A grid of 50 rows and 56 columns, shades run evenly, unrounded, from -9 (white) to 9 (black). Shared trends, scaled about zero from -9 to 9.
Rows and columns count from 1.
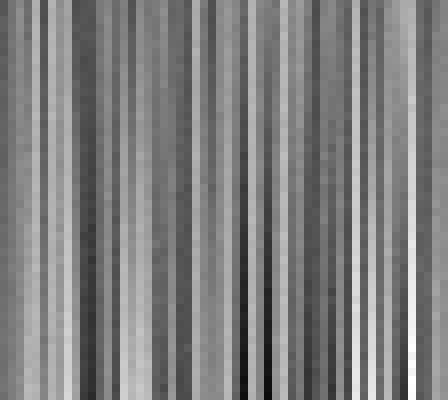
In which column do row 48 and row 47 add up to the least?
52
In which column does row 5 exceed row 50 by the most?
47
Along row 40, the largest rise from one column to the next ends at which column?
53
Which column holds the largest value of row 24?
31
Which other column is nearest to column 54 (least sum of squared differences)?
46
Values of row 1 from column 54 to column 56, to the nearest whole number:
2 1 0
